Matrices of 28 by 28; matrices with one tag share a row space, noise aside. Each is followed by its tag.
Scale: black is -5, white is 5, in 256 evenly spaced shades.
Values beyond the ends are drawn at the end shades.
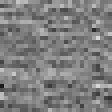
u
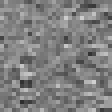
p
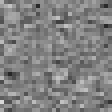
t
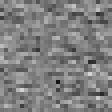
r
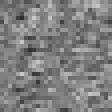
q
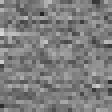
u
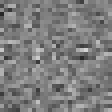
t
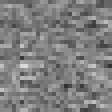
p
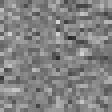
t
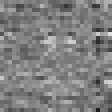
u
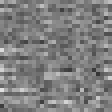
u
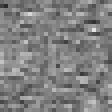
p
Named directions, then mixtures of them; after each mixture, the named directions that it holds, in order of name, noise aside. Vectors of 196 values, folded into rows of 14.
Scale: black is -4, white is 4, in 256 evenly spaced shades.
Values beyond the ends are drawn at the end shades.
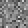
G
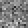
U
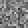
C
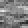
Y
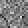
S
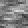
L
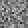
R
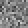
G, R, U.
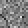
S.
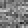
C, Y.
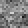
L, S, Y.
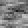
L.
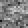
G, L, U.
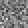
R.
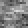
L.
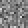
C, S.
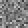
G.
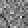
S.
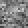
C, L, R.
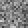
S, U.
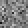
C, R.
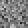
R, S.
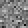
G, U, Y.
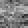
L, S, Y.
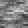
L.
